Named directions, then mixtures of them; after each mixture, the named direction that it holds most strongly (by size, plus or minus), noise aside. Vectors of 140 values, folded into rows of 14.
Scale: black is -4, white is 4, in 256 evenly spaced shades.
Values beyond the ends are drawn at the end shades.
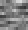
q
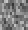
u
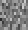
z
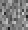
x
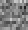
q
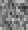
u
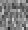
x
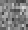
q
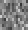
u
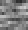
q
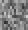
u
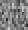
x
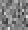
x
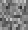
z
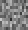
z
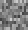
z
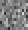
x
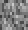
u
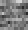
q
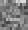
q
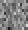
x
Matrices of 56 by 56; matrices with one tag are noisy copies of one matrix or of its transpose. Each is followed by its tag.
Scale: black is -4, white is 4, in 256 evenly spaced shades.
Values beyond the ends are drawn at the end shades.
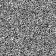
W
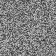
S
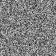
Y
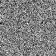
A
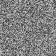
A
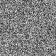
S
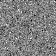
Y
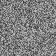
S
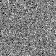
Y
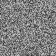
S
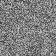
S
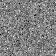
Y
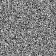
Y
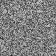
W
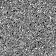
W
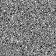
W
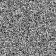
Y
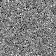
Y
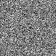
W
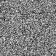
W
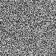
A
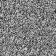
W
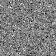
S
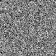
Y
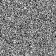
Y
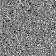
A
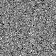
S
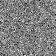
A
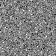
W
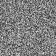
S
